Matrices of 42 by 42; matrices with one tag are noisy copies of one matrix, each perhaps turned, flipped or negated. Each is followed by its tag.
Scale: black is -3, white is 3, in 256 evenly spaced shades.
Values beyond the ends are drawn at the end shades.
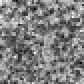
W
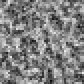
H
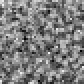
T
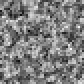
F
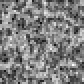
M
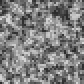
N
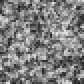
W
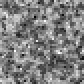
N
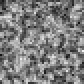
N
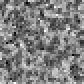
N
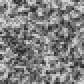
W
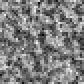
H
